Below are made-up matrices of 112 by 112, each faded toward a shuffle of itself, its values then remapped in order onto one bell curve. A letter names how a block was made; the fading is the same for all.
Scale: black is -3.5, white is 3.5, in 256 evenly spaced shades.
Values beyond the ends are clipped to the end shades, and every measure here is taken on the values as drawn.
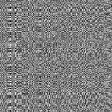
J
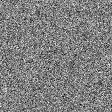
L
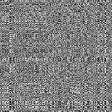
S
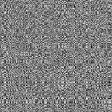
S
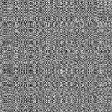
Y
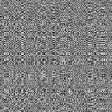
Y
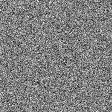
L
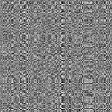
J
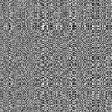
J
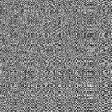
S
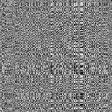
J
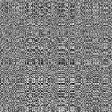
Y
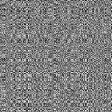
Y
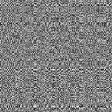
S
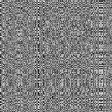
J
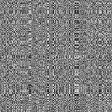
J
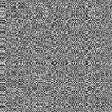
Y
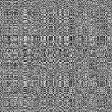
Y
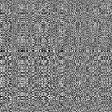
Y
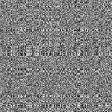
S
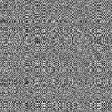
Y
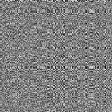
Y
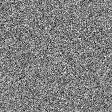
L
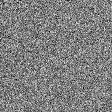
L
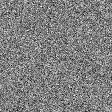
L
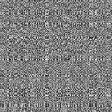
S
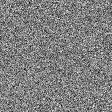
L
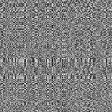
Y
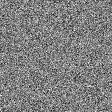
L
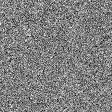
L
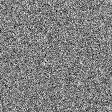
L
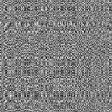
Y
